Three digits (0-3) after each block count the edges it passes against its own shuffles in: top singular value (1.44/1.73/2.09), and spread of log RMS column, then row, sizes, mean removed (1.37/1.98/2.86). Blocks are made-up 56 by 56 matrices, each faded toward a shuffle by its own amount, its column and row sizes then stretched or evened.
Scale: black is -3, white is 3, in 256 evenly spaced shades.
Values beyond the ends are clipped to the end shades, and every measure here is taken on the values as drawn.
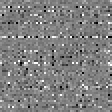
2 1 3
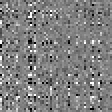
3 3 2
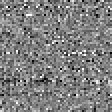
1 0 2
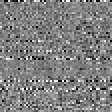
3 0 3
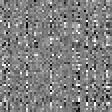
3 3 1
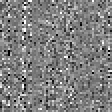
0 3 0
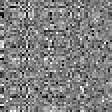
3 2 1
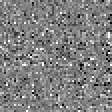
0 1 2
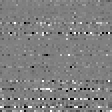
1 0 3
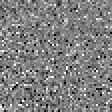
0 0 1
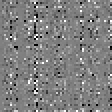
2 3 2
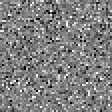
0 0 0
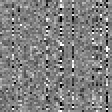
3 3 0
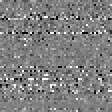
1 0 3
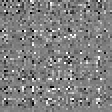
1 2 3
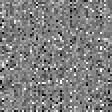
2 2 1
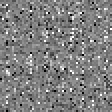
0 2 0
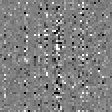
0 3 1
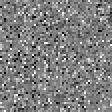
0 1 0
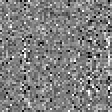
2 2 0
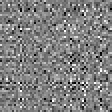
3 2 2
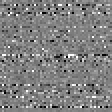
0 0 3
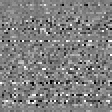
0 0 3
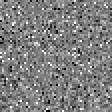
1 1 0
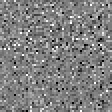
0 1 1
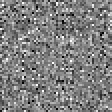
2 2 0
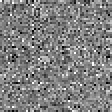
2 1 1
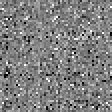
0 1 1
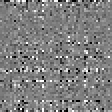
1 2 3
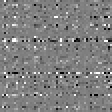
2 2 3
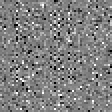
2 2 0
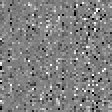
0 2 0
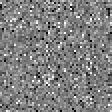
1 1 0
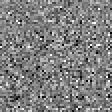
0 1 2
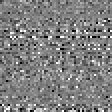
2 0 3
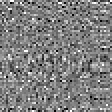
3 0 2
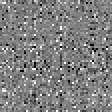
2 1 1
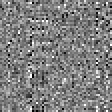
2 2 0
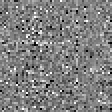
0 2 2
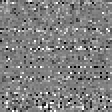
1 0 3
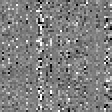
0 3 0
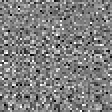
3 0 1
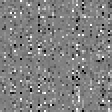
0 3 1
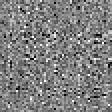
2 1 1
